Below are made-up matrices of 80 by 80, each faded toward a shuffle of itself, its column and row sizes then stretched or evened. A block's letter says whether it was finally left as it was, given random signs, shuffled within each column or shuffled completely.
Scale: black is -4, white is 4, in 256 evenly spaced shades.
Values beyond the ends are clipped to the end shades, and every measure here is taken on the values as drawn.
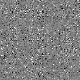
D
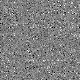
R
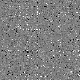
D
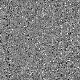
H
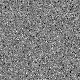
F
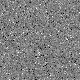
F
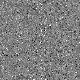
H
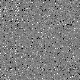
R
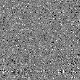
D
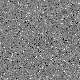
F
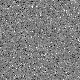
F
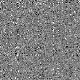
D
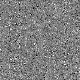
H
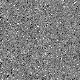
H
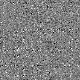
R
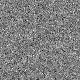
F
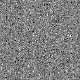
H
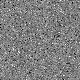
F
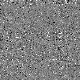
R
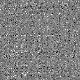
D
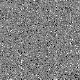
R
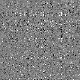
D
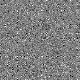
D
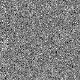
H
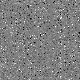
H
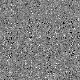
R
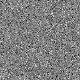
H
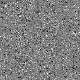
H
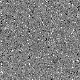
H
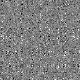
D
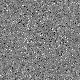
F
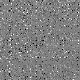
D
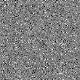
D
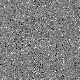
H
